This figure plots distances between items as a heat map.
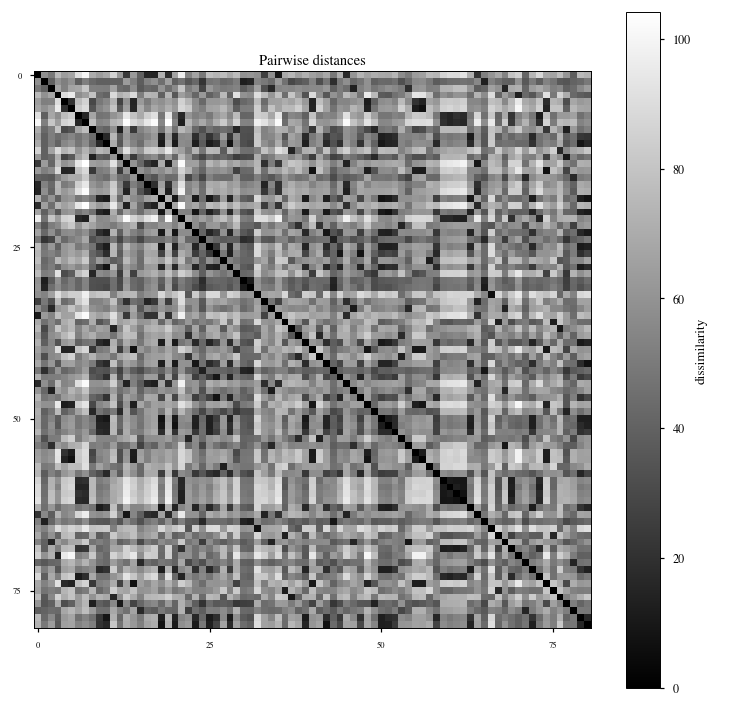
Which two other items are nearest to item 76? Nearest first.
37, 11
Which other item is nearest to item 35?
0
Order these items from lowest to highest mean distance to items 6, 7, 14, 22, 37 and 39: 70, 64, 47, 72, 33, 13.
72, 47, 70, 33, 64, 13
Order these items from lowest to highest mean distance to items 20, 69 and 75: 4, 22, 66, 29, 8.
22, 8, 4, 29, 66
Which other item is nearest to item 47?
26
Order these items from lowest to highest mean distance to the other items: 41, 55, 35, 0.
41, 55, 0, 35
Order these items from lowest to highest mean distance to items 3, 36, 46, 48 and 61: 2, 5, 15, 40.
2, 15, 40, 5
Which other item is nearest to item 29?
8
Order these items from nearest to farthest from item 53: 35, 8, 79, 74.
79, 35, 8, 74
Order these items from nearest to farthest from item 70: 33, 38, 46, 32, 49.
38, 46, 49, 33, 32
